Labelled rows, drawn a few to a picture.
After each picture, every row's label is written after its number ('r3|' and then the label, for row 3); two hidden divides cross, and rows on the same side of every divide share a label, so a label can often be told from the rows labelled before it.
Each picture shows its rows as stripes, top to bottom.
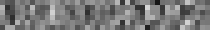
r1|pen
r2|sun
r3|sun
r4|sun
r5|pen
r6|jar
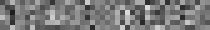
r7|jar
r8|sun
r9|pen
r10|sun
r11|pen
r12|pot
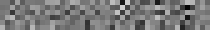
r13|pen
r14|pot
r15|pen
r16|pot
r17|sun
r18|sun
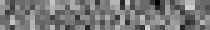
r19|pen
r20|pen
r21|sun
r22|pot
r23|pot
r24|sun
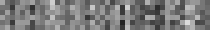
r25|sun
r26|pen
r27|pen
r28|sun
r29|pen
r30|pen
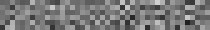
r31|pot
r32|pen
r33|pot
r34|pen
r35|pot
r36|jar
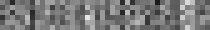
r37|pen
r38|jar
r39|pen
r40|jar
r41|jar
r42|pen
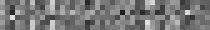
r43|sun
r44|sun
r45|pen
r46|pot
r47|sun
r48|sun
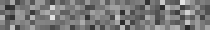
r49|jar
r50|sun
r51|pen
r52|sun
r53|pen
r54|pot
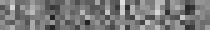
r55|pot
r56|pot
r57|pot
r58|jar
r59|sun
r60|pot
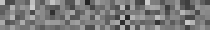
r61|sun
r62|pot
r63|jar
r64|pot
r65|pen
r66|pot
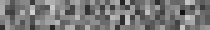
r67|pen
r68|sun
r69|sun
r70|pen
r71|pen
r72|jar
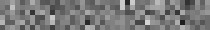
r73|pot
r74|pot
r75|jar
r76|sun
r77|sun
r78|jar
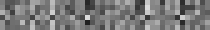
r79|sun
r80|sun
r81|sun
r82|jar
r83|sun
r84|sun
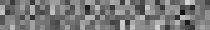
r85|pen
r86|sun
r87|sun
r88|jar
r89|pot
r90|pot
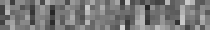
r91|pen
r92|jar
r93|jar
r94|jar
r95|jar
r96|pot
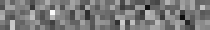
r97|pen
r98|jar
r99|sun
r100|sun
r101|pot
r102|pot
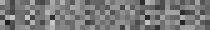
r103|sun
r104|pen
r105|sun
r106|jar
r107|sun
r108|pen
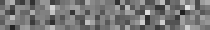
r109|jar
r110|pen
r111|sun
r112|jar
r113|jar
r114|pen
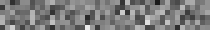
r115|pen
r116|jar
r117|pot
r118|sun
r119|sun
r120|jar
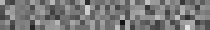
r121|sun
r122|jar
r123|jar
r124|pot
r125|pen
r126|pen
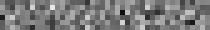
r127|sun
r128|sun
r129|pen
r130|jar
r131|pot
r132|jar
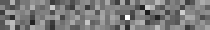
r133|pot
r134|sun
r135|jar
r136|pen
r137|jar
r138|pot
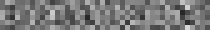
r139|jar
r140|pen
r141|sun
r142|sun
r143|pot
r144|pen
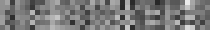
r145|pen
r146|pen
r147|sun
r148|pen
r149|sun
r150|pen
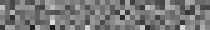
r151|pen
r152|sun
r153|pot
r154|pen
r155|sun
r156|jar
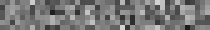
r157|pot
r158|jar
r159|jar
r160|pen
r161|pen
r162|pot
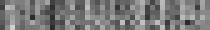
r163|jar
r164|jar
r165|jar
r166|jar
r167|pot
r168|jar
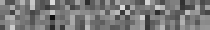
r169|sun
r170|pot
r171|pen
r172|jar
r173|jar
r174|jar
